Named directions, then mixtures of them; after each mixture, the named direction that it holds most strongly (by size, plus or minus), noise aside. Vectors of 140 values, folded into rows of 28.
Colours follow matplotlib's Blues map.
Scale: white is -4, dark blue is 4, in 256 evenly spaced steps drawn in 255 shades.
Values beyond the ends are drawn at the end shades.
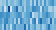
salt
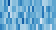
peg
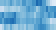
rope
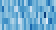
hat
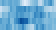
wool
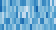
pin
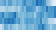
rope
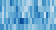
pin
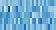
salt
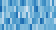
pin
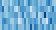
hat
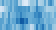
wool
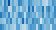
peg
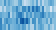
wool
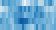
wool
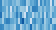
pin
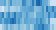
rope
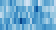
wool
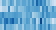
rope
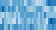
rope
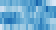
rope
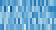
salt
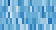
peg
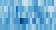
wool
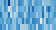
peg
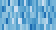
hat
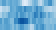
wool
